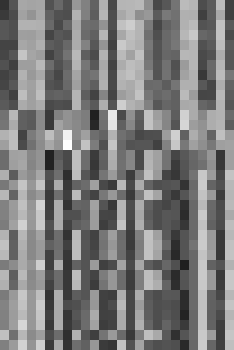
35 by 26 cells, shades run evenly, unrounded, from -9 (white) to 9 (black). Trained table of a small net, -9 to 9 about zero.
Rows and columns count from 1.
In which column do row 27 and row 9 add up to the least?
5
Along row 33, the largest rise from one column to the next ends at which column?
6
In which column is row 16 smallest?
9
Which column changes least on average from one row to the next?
22
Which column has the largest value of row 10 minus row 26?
23
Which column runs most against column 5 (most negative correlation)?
13
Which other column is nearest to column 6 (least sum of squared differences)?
20
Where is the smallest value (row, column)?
15, 8
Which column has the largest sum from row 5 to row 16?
11
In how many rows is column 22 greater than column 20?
2
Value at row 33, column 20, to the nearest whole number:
3
